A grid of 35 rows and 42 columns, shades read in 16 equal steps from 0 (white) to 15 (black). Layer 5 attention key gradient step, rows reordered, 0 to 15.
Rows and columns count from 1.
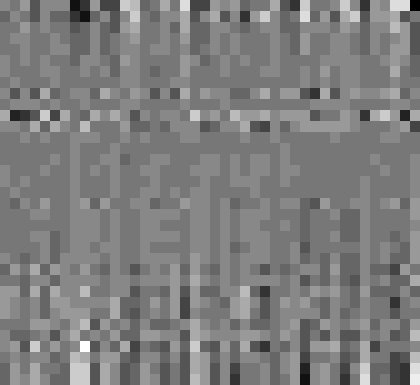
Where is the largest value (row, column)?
1, 42
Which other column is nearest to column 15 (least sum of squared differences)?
21
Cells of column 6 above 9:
2
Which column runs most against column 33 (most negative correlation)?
16
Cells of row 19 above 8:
7
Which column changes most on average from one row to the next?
27
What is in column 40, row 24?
9
